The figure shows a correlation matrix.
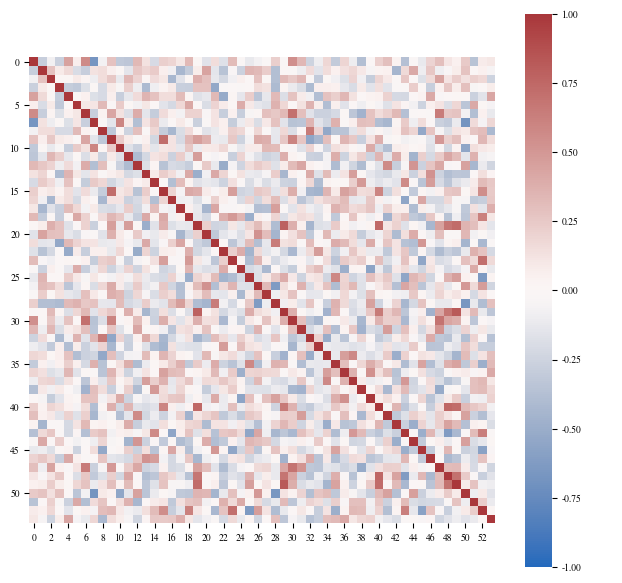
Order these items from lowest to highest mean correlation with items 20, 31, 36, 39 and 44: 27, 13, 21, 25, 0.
13, 21, 0, 25, 27
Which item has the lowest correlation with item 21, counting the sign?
3
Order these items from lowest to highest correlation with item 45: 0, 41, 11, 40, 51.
51, 0, 40, 41, 11
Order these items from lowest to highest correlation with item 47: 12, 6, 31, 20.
20, 12, 31, 6
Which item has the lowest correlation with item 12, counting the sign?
22
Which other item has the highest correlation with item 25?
35
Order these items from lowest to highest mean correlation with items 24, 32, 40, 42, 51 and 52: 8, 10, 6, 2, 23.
6, 10, 2, 23, 8
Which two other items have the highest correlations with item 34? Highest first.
37, 36
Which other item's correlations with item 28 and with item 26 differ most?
50
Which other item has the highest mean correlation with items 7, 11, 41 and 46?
14
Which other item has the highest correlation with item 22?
33
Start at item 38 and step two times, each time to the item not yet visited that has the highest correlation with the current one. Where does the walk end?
43
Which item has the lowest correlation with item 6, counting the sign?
38
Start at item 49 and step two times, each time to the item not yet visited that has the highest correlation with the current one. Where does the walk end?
19
